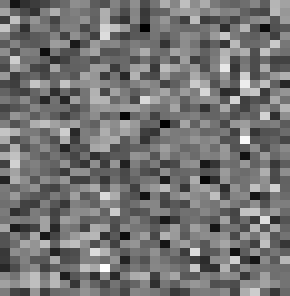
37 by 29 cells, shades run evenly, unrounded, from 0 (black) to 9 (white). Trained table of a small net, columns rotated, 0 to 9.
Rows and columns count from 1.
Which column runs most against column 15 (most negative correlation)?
12
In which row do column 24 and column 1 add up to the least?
32
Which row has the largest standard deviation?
4
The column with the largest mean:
20
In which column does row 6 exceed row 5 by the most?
28
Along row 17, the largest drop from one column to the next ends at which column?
8
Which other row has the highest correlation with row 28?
31
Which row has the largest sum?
11
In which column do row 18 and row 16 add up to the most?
25
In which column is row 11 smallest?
29
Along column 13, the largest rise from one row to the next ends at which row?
16
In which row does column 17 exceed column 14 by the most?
24
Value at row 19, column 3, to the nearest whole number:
3
